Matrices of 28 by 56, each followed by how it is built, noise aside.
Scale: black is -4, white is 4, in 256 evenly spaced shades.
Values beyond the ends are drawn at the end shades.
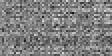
blocks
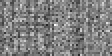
blocks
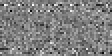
uneven rows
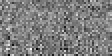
low rank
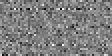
uneven rows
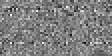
uneven rows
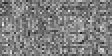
blocks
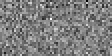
low rank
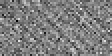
Toeplitz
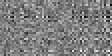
low rank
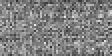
blocks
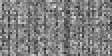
blocks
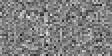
low rank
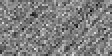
Hankel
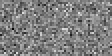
uneven rows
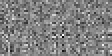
low rank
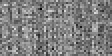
blocks
